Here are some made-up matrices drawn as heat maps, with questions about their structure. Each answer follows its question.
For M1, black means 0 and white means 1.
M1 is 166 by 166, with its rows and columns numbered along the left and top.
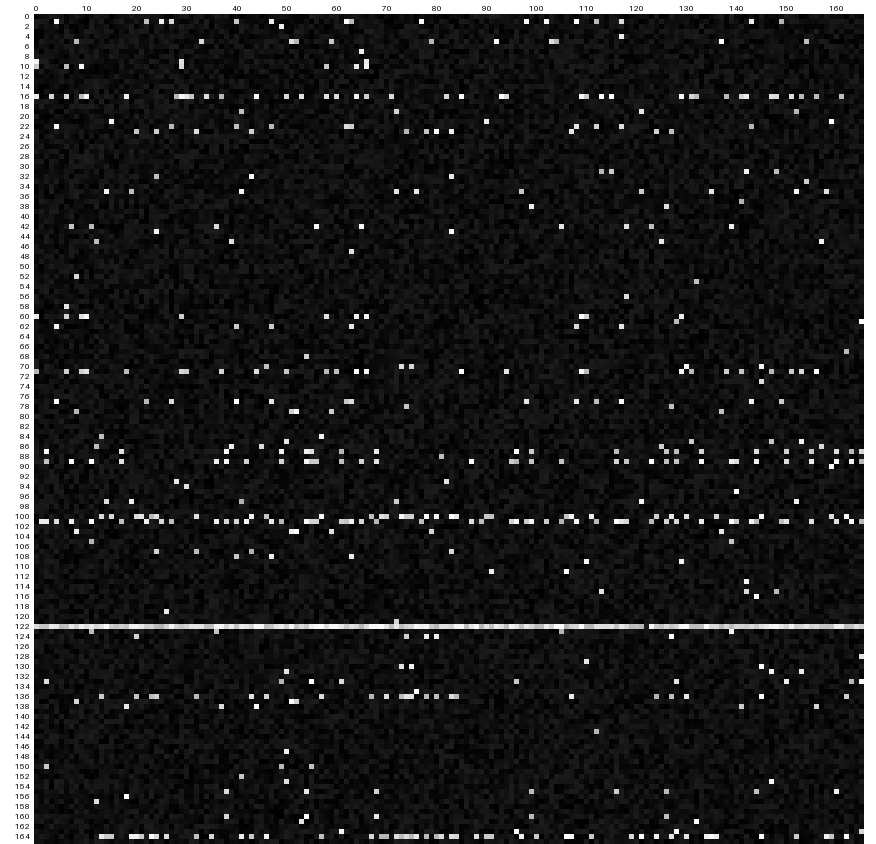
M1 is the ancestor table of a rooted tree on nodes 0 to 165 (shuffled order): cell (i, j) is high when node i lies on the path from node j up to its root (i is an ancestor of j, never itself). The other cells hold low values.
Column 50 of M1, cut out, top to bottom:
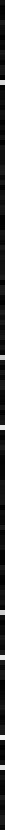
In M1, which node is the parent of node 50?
147
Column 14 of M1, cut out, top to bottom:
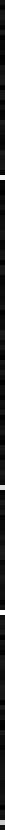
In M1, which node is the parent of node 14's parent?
35
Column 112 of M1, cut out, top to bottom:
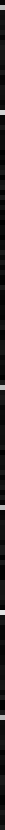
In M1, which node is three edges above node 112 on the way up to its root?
77
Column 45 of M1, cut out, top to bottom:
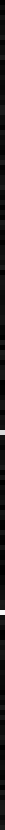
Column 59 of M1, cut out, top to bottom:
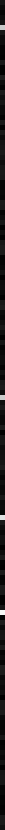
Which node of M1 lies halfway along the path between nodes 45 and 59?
5
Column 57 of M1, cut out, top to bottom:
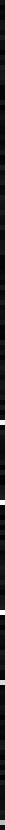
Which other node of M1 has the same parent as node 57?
13
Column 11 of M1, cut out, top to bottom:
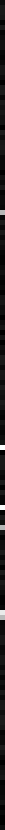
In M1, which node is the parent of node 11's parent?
123
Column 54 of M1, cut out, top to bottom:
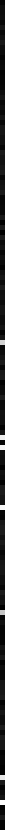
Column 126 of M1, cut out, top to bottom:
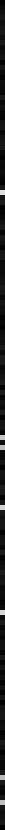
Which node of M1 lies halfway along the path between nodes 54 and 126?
160
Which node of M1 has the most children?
122
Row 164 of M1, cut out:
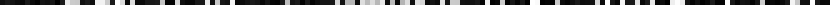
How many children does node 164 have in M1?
5
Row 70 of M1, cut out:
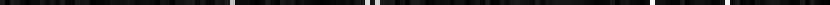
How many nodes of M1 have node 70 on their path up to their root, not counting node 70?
5
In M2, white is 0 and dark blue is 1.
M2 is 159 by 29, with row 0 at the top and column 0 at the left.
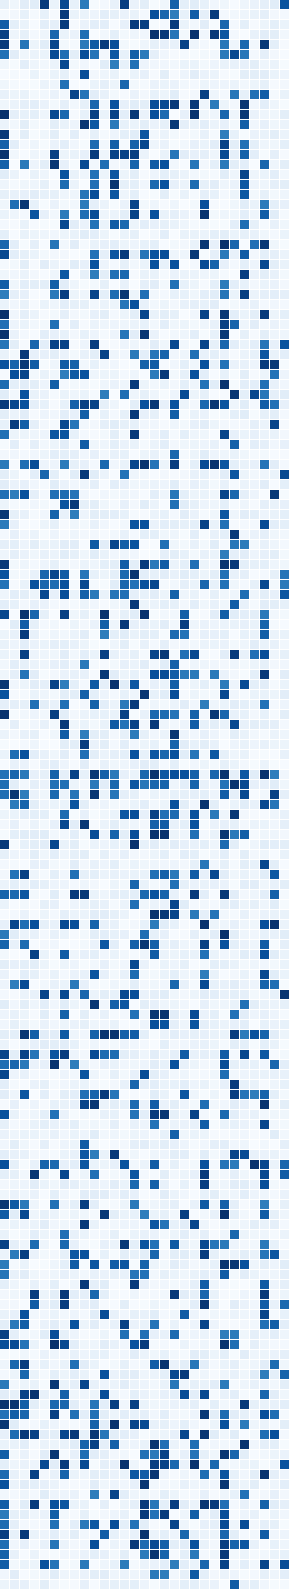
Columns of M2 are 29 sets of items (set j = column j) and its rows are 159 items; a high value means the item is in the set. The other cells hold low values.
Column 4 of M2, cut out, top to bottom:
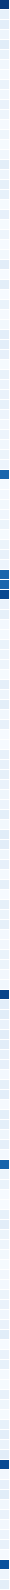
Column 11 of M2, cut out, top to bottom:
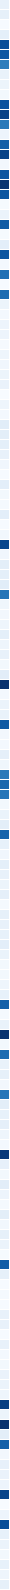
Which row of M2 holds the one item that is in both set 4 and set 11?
59
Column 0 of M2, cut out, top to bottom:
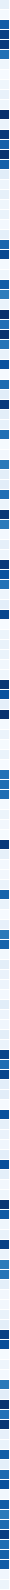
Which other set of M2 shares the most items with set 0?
22
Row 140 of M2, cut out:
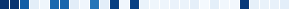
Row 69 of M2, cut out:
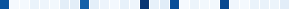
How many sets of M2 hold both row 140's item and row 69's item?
1
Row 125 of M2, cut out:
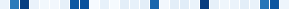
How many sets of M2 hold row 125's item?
8
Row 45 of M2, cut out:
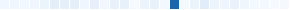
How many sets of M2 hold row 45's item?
1
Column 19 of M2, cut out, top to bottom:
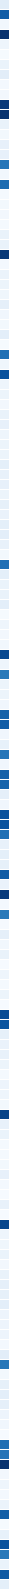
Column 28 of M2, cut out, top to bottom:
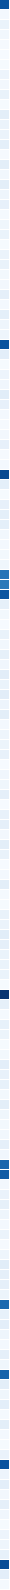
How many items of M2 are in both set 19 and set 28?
1
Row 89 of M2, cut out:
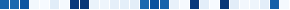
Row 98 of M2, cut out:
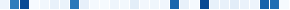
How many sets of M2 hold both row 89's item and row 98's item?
4
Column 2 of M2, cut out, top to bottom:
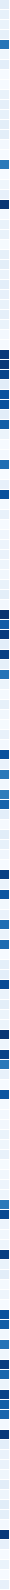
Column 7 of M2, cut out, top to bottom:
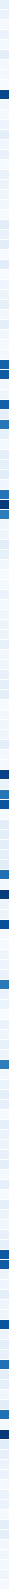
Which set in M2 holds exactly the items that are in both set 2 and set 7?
27
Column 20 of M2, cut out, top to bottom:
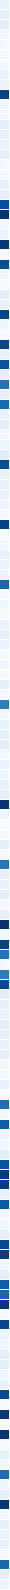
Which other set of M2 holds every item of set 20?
26
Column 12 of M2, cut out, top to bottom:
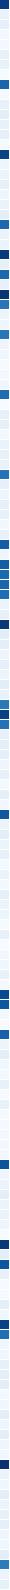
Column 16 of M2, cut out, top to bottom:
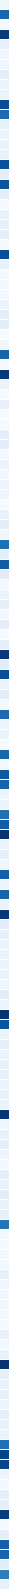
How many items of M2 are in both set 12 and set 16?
6
